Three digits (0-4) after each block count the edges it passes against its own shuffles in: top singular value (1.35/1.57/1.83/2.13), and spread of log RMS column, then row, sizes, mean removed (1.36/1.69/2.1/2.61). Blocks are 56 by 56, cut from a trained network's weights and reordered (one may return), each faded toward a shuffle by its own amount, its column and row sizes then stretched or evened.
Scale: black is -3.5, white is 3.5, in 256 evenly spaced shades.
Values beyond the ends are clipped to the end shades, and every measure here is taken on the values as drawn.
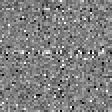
2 1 1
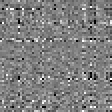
3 3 4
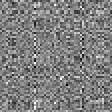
4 3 1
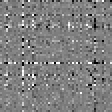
4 4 3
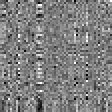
4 4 1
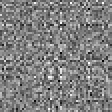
4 2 2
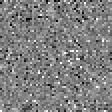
0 0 2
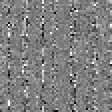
1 4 0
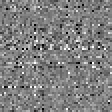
1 1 3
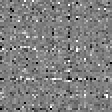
1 3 3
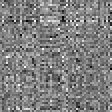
4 2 2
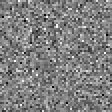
1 0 0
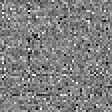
2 1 0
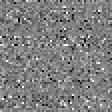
1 1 3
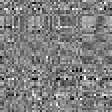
4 2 3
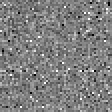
0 1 1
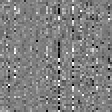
4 4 0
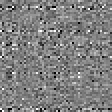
4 2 3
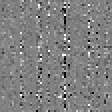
2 4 0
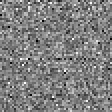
2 0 2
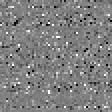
0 2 3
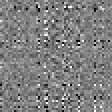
4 4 3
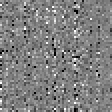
1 4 0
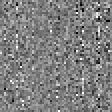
0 4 0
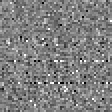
1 0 2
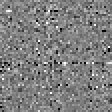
1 2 2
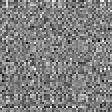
4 0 2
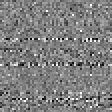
3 0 4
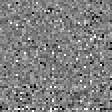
2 1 1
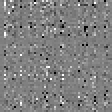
0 4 3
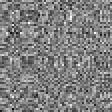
4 0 0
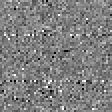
1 0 2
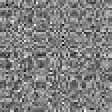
4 0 1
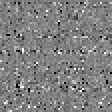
0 2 3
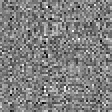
3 2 1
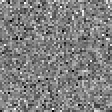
1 0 1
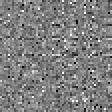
3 3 0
